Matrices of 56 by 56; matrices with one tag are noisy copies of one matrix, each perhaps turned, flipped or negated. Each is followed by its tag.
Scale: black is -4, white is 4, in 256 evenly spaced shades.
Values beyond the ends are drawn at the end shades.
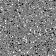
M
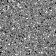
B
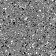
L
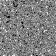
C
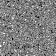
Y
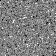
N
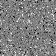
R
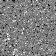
C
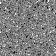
B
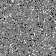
M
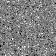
Y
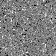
M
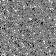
L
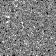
C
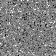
M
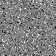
R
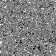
C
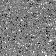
Y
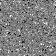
L
